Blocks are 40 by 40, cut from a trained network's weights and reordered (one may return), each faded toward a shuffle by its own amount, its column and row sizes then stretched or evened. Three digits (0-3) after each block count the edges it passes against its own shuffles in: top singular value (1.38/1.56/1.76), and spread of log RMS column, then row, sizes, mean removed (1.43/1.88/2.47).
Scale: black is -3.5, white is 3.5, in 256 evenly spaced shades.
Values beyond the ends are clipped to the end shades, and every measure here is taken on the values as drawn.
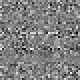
0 1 3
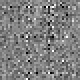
3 2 1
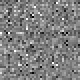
1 2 0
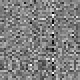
3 1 0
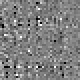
2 2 1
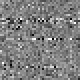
2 1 2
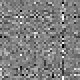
3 2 2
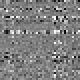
3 2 3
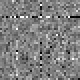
3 1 1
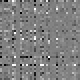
3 3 2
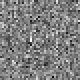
0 1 0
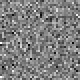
0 0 0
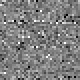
0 0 2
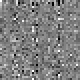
1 3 1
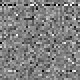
3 1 1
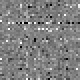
2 1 2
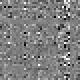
0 3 2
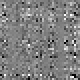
0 3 2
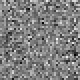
0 1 1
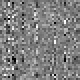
1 3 1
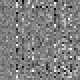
1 3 1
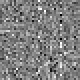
0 2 0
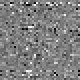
2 1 2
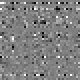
2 2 3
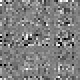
0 3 3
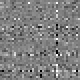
2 1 3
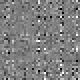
0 3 2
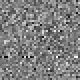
0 0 1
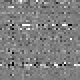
1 0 3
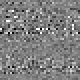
1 0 3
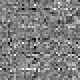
3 2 2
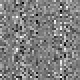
1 3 0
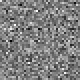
3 0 0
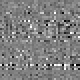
3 0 3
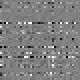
1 1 3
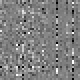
1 3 1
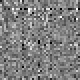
1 2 1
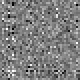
2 2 0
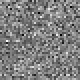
0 0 1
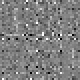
2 2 2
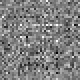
3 1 2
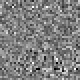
2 0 1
